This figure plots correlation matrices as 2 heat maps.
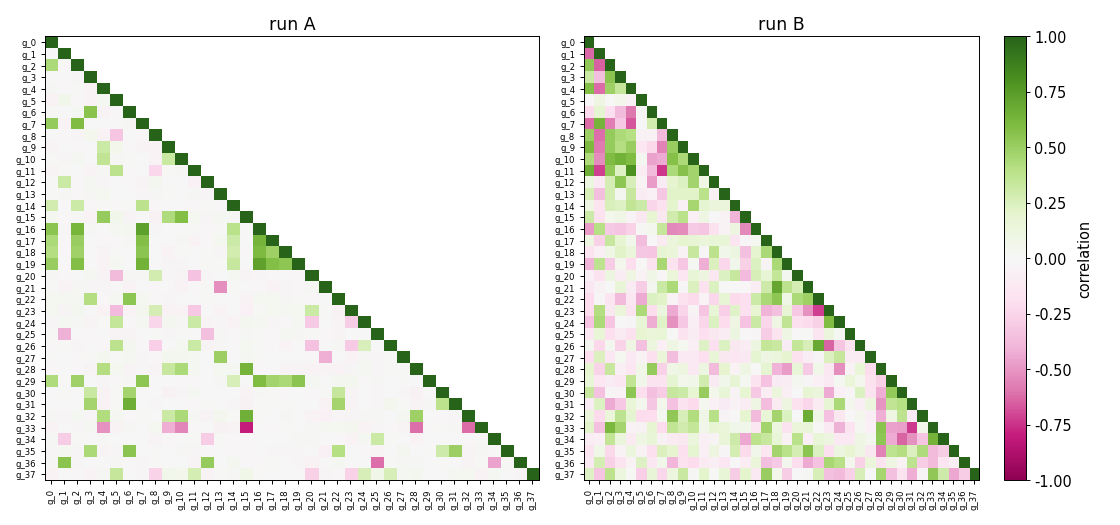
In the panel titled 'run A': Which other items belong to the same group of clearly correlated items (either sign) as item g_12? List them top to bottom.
g_1, g_25, g_34, g_36
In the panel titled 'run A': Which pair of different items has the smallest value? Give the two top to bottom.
g_15, g_33
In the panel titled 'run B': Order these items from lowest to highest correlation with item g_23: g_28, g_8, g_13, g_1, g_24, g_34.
g_8, g_13, g_28, g_34, g_1, g_24
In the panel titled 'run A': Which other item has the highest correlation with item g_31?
g_6
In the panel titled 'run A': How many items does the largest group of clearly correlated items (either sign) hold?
9
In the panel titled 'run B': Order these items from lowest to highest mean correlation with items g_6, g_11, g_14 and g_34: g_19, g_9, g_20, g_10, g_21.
g_19, g_21, g_9, g_10, g_20
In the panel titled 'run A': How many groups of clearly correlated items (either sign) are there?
6
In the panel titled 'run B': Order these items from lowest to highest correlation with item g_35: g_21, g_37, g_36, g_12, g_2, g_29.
g_37, g_2, g_36, g_12, g_29, g_21
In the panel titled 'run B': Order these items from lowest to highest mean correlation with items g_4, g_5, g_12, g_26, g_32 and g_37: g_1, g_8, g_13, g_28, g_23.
g_1, g_23, g_28, g_13, g_8
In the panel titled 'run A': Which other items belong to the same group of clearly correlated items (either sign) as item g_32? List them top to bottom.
g_4, g_9, g_10, g_15, g_28, g_33
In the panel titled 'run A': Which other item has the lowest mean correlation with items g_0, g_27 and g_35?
g_21
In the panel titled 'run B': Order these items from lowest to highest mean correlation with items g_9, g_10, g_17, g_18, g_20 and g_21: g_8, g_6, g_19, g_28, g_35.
g_6, g_28, g_19, g_35, g_8
